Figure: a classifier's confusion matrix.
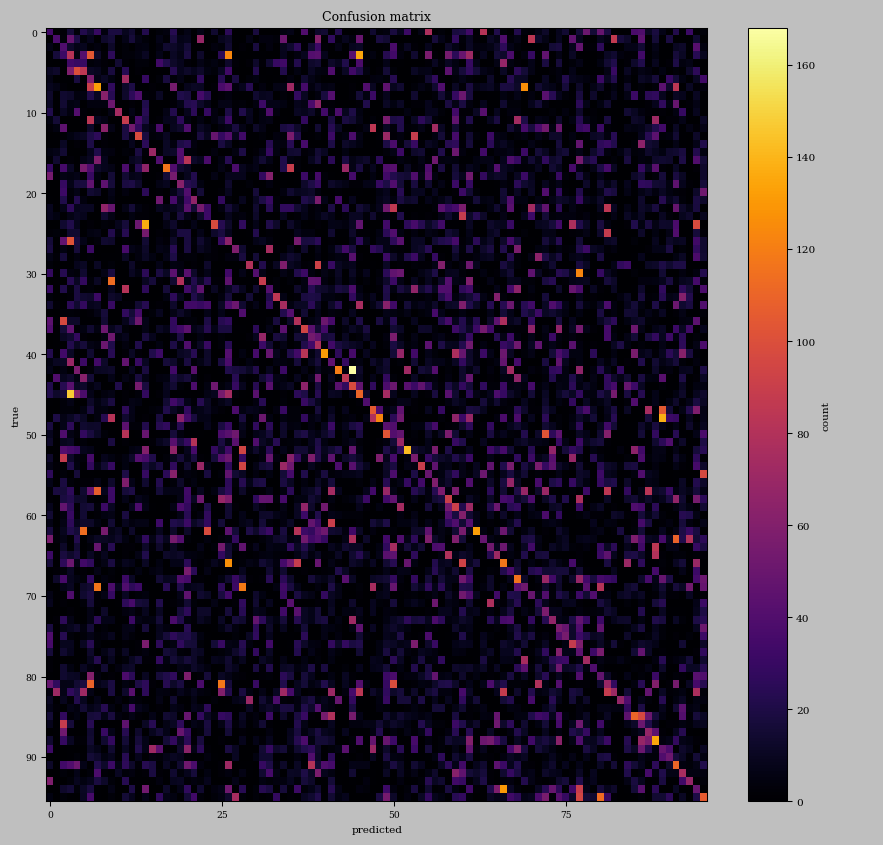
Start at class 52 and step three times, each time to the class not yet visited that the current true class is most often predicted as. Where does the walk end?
64
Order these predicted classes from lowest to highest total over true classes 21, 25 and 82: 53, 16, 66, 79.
79, 53, 16, 66
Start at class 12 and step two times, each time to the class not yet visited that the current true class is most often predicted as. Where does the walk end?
89
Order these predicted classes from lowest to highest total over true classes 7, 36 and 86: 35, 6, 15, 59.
15, 59, 35, 6
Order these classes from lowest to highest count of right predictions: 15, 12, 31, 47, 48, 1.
1, 12, 15, 31, 47, 48
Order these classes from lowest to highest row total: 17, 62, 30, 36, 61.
61, 30, 36, 17, 62
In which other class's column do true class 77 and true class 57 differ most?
7
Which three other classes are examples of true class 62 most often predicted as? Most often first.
5, 23, 36
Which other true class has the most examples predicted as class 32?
27
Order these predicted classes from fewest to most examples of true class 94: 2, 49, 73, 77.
2, 49, 73, 77
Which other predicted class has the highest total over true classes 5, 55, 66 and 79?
26
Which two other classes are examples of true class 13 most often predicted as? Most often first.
53, 49
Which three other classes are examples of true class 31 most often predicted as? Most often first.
9, 19, 61
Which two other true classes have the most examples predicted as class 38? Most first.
91, 53
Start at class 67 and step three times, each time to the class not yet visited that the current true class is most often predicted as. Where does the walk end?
80
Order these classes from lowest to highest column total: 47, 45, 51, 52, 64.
52, 47, 64, 51, 45
